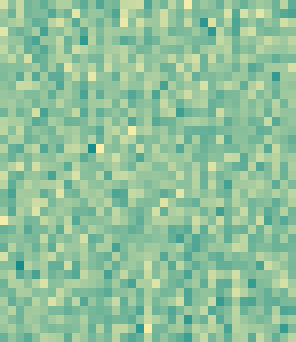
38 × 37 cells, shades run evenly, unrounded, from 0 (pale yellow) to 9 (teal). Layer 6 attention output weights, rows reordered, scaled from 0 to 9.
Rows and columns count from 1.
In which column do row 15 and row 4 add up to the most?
27
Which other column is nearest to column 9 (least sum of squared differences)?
20
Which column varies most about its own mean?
24
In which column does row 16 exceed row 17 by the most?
13
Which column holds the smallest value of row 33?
30
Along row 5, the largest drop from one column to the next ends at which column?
12
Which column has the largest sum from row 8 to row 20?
11
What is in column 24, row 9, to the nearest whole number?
2
